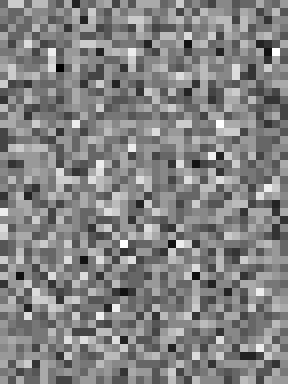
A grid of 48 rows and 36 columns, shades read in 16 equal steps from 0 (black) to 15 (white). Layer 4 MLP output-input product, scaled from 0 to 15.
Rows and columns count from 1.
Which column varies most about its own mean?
13
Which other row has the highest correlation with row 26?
12
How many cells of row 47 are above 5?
28
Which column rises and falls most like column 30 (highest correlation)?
7
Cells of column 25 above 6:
33
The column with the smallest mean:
8
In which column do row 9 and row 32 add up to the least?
16
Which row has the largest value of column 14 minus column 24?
6
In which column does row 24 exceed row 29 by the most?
35
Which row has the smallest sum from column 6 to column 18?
37
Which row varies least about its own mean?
41
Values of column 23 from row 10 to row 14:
13 9 6 6 9
